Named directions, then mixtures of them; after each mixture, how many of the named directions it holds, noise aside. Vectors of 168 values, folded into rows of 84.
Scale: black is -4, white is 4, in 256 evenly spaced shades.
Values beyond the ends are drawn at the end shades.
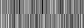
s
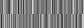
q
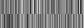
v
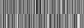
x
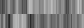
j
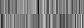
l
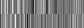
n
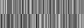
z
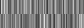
four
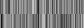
two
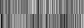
three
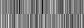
one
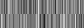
two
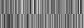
one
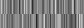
two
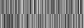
one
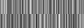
one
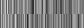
three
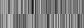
four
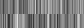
two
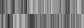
one
